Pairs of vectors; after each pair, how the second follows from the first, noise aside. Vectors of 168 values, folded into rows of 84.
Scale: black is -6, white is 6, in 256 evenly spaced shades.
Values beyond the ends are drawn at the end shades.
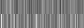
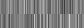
wrapped around.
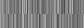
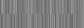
wrapped around, shrunk.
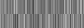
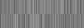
negated, shrunk.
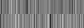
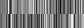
wrapped around, negated, scaled up.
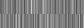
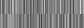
wrapped around.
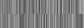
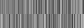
sign-scrambled.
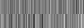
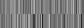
sign-scrambled.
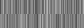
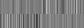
reversed, negated, partly zeroed.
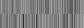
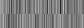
reversed.
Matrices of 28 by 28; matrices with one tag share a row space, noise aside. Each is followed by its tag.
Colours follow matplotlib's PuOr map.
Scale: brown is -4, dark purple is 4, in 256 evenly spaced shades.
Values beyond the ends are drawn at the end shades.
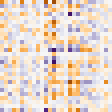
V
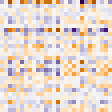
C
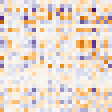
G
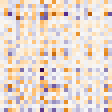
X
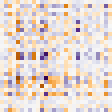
X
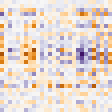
G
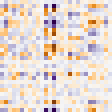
V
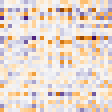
G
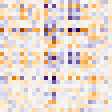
V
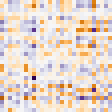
G
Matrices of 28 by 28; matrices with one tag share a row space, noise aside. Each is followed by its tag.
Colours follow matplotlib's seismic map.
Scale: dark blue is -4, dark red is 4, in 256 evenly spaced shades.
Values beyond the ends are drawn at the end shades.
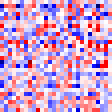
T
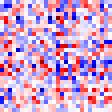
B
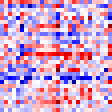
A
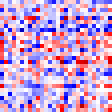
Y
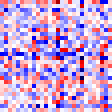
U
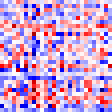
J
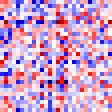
B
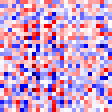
J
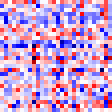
U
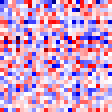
T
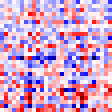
Y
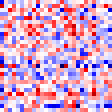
Y
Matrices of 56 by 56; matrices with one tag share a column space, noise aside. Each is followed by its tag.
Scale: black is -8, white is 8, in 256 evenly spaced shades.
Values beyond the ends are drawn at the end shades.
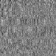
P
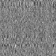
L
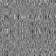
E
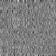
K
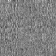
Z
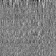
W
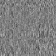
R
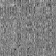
Z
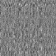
R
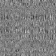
E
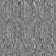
L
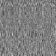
R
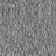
R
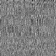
P
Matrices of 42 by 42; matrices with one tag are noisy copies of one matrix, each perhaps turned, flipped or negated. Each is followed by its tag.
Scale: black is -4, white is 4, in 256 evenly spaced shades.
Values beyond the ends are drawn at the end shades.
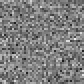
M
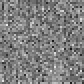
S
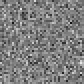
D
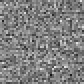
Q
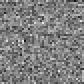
Q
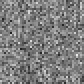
S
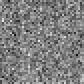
S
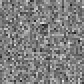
Q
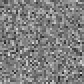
D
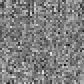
M
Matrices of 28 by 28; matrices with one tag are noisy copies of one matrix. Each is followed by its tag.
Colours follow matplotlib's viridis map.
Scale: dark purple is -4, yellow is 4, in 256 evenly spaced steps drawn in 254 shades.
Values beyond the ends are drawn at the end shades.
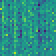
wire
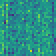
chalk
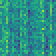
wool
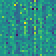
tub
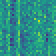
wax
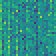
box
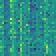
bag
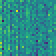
box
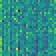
box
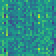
chalk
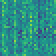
wire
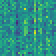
tub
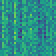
wire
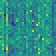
chalk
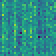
wire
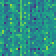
bag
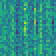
tub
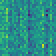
wool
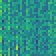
box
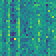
wax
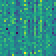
tub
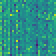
box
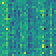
wool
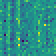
wax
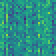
chalk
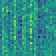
wire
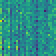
box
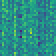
wire
